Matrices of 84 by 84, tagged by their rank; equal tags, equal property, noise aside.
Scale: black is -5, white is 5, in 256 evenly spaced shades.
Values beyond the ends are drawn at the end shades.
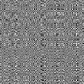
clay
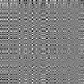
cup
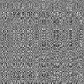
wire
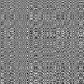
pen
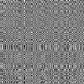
pen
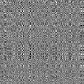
pen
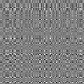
cup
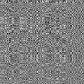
wire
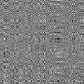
clay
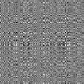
clay
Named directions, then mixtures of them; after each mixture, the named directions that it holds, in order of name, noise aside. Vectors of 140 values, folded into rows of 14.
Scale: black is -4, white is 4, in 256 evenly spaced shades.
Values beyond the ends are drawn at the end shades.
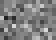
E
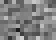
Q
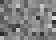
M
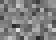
E, M, Q.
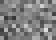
E, M.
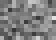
E, M, Q.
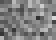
E, M, Q.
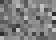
M.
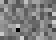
M, Q.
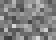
E, Q.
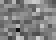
Q.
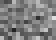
E, M, Q.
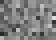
M.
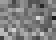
E, M, Q.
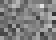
E, M.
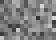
M.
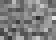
E, M, Q.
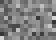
M.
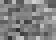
Q.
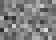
E.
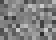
E, M, Q.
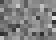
M.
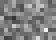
E, Q.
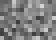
E, M, Q.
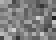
E, M, Q.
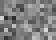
E.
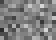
E, M.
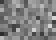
M.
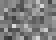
E, Q.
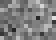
E, M, Q.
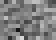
Q.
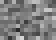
Q.
